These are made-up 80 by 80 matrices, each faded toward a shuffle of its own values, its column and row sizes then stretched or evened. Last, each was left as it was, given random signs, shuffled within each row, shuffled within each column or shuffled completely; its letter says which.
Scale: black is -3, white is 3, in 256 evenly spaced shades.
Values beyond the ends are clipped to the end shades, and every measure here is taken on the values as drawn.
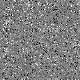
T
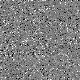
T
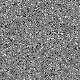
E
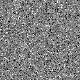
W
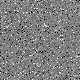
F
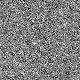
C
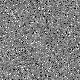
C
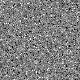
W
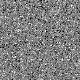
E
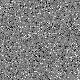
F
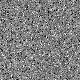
C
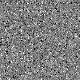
E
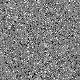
W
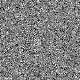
W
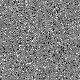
W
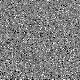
F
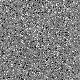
W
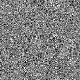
T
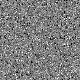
E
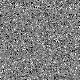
E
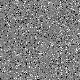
W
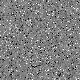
W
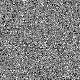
F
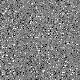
T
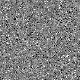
E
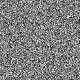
F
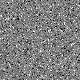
F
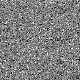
E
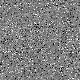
F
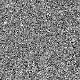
E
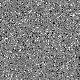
F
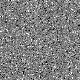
W
